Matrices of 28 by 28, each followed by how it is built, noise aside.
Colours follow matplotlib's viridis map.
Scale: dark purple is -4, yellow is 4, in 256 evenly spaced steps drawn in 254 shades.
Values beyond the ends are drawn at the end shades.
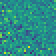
lower triangular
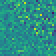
upper triangular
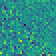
lower triangular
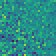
lower triangular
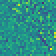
upper triangular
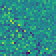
lower triangular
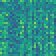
blocks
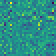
low rank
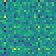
low rank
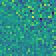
upper triangular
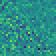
lower triangular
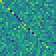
diagonal
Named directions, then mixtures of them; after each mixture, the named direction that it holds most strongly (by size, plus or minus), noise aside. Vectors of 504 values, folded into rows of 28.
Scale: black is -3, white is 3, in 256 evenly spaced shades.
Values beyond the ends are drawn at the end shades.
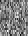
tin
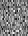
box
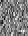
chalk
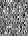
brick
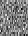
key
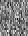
tin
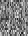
tin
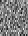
key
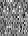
brick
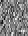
chalk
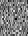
box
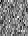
chalk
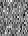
brick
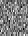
key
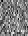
chalk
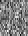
tin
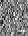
chalk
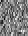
chalk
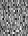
box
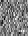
chalk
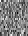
tin
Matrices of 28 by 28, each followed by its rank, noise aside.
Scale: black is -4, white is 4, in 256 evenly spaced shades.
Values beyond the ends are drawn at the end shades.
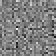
five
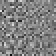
five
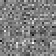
five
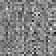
six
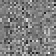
six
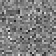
seven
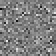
six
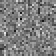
eight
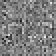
seven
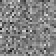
seven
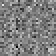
seven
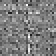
five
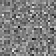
seven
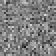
eight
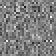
five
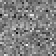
eight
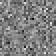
seven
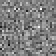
six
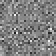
five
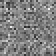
eight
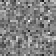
five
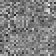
five
